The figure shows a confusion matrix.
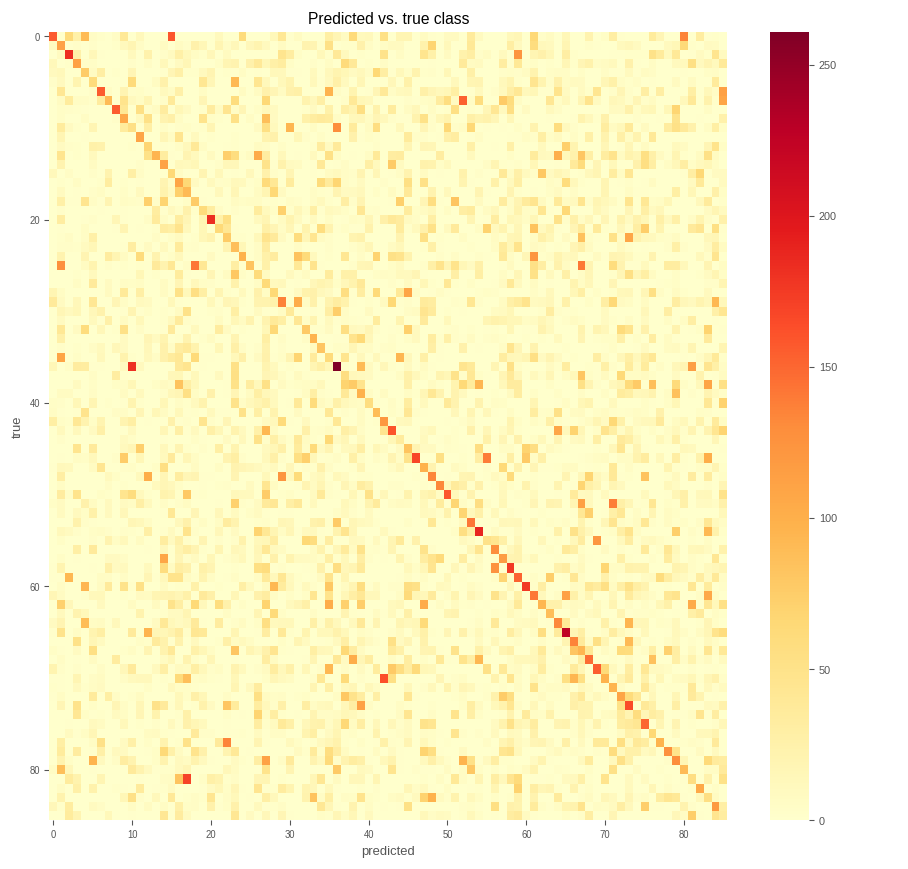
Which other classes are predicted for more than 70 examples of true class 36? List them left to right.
10, 39, 81
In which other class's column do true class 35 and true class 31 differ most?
1
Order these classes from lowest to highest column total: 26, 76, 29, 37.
76, 29, 26, 37
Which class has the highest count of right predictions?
36
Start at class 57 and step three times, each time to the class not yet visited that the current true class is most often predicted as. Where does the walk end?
64
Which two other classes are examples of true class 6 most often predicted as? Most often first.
85, 35
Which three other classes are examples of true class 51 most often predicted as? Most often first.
71, 67, 23
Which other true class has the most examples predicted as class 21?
62
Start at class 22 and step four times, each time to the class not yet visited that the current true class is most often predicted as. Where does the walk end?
27
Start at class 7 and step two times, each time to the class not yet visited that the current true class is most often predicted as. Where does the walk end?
68
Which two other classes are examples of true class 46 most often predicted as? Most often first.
55, 83
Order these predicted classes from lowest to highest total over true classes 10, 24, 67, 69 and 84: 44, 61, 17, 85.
17, 85, 44, 61
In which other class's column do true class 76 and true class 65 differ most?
12
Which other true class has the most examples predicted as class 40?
50
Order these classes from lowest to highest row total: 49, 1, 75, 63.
63, 49, 1, 75
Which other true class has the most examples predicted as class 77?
59
